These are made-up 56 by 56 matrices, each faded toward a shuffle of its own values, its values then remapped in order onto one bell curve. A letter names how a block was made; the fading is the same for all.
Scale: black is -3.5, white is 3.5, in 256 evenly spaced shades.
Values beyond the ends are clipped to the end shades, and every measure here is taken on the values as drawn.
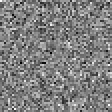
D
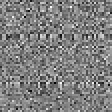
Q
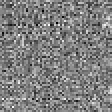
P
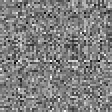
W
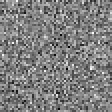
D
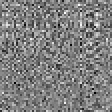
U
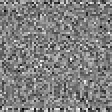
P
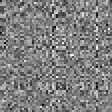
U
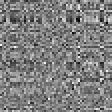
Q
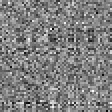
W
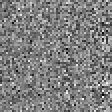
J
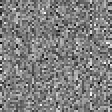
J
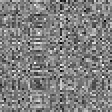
U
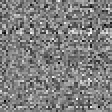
W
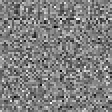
P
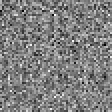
D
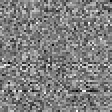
P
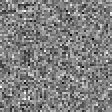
D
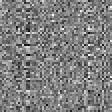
U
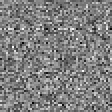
P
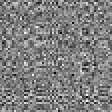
Q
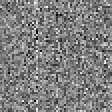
J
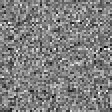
D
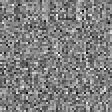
P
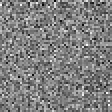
D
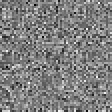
P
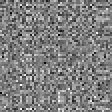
U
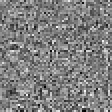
P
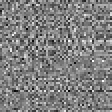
U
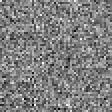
D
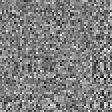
W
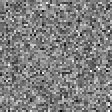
D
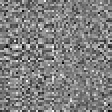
U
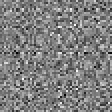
U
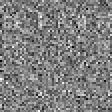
P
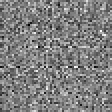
P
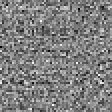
P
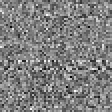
P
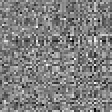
U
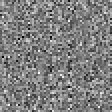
J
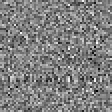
D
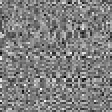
Q
